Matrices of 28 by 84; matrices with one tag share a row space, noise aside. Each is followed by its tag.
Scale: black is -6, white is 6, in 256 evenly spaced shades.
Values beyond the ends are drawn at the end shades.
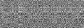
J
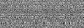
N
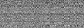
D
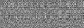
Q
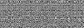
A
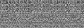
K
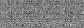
N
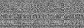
D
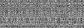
A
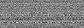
N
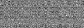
Q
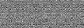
N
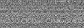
A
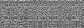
J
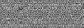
J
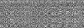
Q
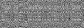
J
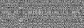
J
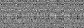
D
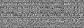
D
